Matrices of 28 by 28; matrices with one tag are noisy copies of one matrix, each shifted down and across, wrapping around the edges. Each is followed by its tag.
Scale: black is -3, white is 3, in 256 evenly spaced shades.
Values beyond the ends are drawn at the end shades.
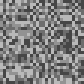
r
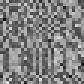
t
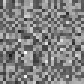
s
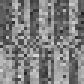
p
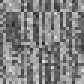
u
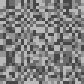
s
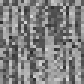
u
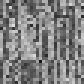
u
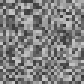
s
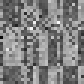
p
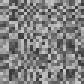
s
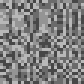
t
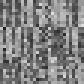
u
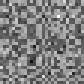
s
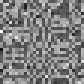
r
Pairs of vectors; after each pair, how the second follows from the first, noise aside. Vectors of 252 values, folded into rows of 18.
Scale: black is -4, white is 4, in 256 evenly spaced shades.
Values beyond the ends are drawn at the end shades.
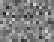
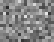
sign-scrambled.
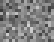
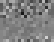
reversed, negated, partly zeroed.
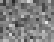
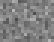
wrapped around, shrunk.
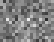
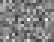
sign-scrambled.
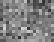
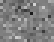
reversed, negated, partly zeroed.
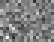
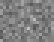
wrapped around, shrunk.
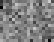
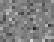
negated, partly zeroed.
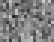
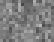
reversed, negated, shrunk.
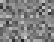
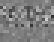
reversed, negated, partly zeroed.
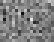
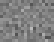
wrapped around, shrunk.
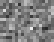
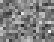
reversed.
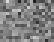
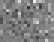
negated, partly zeroed.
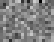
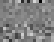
partly zeroed.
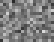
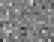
partly zeroed.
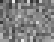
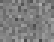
reversed, negated, shrunk.
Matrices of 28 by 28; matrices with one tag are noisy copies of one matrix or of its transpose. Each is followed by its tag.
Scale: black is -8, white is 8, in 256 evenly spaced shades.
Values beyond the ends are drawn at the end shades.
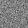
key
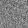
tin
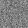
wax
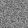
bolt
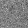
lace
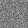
bolt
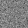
key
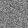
wax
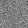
tin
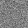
tin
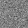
key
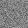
tin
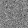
tin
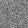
key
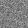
bolt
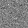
tin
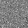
key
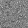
bolt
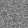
tin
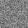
bolt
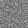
bolt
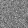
key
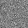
tin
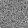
bolt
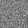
key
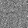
wax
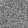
bolt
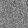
tin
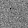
lace
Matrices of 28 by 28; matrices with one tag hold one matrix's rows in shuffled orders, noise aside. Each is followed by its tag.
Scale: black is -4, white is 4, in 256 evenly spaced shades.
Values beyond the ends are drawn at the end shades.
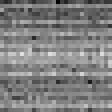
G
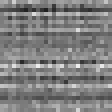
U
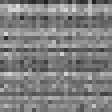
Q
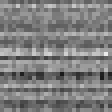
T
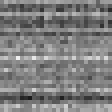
T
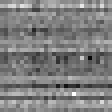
G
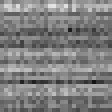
Q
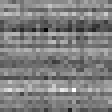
Q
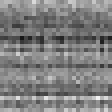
T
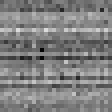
T
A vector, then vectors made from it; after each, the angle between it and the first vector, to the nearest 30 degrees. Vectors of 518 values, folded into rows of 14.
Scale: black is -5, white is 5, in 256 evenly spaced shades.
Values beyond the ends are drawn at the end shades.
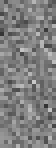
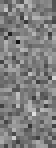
60 degrees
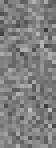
30 degrees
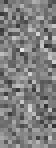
30 degrees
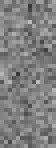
120 degrees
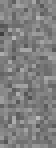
60 degrees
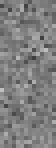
60 degrees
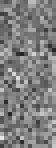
60 degrees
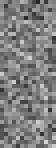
120 degrees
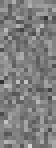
90 degrees
